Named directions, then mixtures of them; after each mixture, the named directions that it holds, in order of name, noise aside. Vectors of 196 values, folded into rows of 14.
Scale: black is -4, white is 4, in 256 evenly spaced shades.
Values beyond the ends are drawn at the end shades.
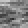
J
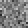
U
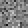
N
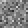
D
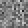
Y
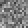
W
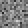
N, Y.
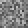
D, Y.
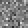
D, N.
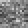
J, Y.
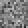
W, Y.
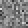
U, Y.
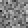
N, U.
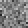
U.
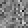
W, Y.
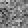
J, N.
